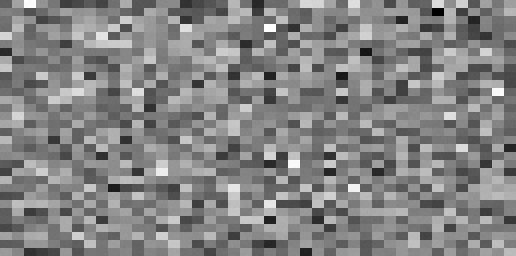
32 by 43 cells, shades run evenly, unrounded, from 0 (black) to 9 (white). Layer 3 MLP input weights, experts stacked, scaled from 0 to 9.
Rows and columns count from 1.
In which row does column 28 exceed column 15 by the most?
25
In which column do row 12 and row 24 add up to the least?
10
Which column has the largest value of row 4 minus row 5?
23
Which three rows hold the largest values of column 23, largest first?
4, 26, 20
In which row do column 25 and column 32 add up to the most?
21
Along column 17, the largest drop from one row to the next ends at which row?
11
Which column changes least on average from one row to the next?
5
